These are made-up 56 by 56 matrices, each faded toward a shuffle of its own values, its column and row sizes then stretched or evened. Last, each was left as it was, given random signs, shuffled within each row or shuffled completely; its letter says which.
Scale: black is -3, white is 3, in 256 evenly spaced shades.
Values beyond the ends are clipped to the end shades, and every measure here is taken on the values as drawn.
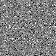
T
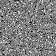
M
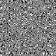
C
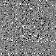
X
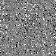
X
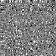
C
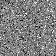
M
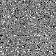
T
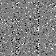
X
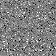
T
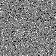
M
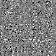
X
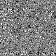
T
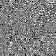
C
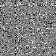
X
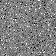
M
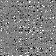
C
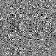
C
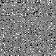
C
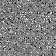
T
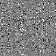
C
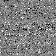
T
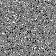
M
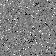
M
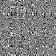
C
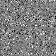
T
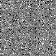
X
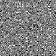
C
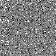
X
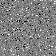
T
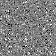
X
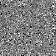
X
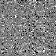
C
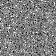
M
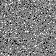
M
